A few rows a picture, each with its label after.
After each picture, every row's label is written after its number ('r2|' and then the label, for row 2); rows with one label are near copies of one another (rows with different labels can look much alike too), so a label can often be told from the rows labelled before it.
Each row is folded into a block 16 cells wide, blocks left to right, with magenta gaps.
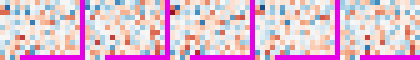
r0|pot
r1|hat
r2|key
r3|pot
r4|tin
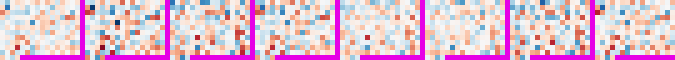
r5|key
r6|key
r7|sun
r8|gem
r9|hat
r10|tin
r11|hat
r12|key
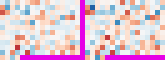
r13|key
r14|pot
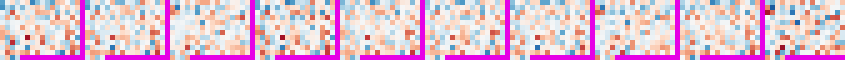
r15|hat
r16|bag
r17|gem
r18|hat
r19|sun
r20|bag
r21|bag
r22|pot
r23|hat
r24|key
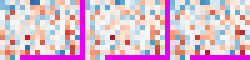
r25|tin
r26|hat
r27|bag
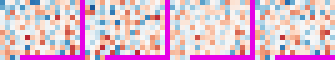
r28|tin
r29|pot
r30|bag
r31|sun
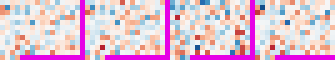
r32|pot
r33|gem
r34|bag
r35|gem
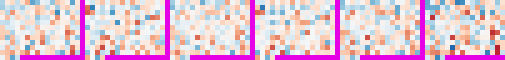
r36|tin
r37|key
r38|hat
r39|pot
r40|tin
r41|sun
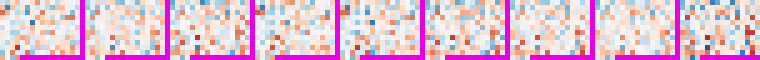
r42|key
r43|bag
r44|hat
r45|gem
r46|pot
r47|hat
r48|bag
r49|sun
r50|bag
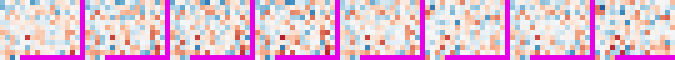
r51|sun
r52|hat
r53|tin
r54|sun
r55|hat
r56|pot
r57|hat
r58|pot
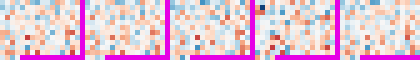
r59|bag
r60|bag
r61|hat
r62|pot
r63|tin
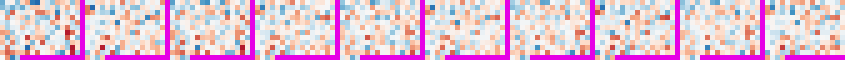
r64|tin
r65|pot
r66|tin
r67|key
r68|sun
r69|key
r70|sun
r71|key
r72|sun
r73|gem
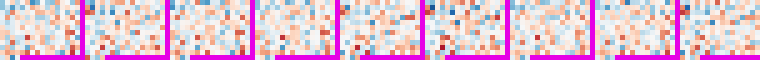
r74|hat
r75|gem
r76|bag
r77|bag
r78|key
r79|gem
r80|hat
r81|hat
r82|pot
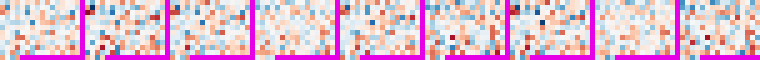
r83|key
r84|key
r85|gem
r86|bag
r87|gem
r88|hat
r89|gem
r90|bag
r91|hat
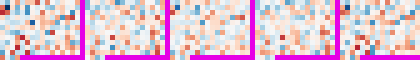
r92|gem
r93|hat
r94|key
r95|hat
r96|pot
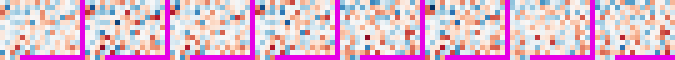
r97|pot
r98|pot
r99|key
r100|gem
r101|sun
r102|pot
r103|hat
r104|bag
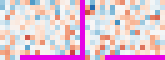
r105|bag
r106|gem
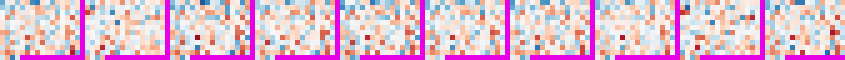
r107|tin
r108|pot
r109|hat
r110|hat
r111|hat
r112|bag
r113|tin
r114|hat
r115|gem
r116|bag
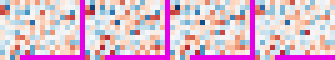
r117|key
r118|gem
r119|pot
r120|gem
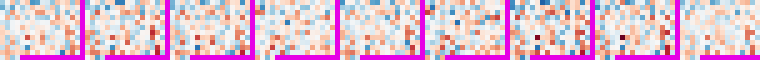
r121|hat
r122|tin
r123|hat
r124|pot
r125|tin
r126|key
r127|sun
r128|bag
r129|sun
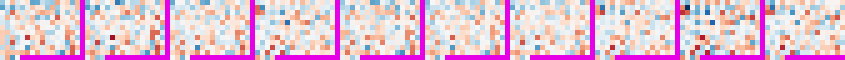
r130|hat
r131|hat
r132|tin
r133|pot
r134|hat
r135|hat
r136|hat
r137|gem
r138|pot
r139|gem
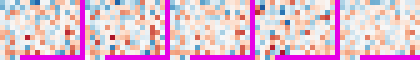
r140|tin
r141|hat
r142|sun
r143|key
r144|bag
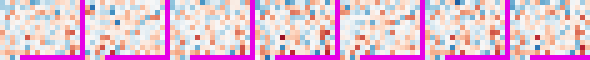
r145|sun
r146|key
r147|hat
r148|sun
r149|pot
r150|sun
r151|bag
